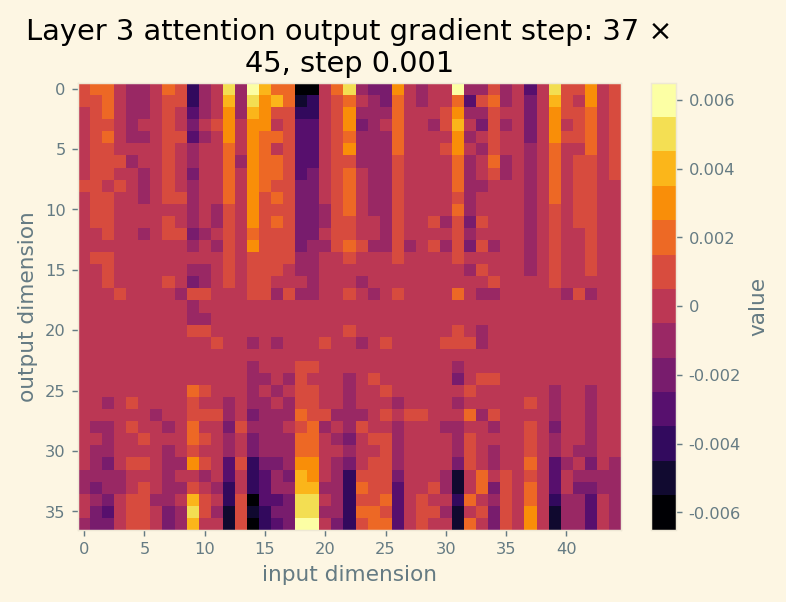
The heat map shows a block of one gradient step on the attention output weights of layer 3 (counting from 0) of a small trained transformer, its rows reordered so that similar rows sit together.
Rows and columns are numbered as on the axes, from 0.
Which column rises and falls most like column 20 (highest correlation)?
11
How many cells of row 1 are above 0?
20
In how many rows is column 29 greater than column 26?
10
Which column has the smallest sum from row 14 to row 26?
23
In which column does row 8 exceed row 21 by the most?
14
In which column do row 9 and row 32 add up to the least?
31
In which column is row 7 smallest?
18
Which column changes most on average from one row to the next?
9
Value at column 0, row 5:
0
